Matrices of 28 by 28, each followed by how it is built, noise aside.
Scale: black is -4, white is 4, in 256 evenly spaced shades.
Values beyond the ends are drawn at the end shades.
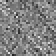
Toeplitz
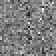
uneven columns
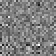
low rank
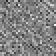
Toeplitz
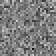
repeating rows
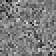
block diagonal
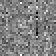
uneven columns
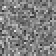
repeating rows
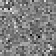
block diagonal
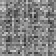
blocks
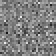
low rank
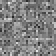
blocks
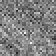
Toeplitz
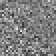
lower triangular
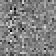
uneven columns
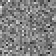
repeating rows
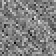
Toeplitz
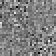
block diagonal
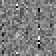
uneven columns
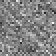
Toeplitz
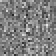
low rank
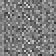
repeating rows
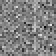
repeating rows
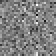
uneven columns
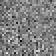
lower triangular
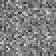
repeating rows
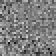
lower triangular
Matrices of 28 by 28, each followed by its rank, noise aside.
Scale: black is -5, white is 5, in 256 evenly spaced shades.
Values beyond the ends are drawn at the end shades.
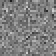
six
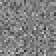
six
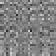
three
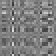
two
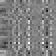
two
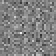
six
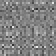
three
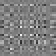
two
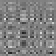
two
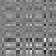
one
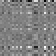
one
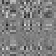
two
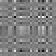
one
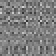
two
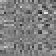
three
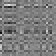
two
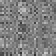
three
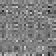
four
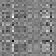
two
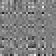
two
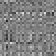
three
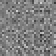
four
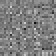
four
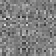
four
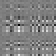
one
